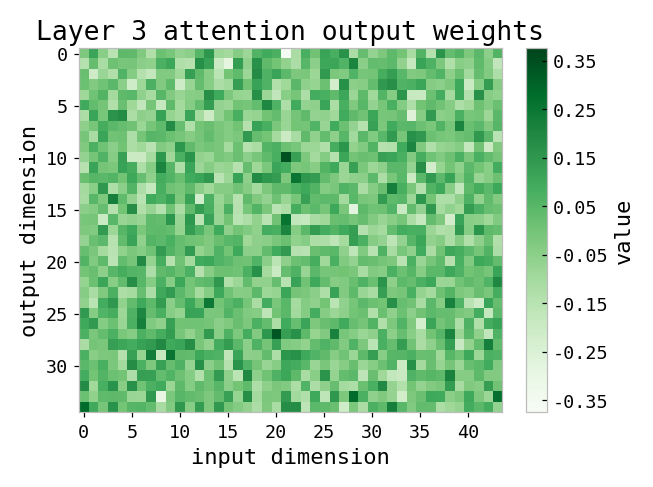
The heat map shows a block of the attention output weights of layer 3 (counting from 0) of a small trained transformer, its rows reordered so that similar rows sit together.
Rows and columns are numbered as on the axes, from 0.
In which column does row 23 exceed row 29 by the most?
8
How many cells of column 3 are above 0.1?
6
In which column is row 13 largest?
32
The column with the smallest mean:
15
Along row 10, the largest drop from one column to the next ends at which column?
5
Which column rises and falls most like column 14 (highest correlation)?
10
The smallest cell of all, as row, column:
0, 21
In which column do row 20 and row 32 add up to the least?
33
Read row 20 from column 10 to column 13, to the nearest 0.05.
0 -0.1 0.1 0.1
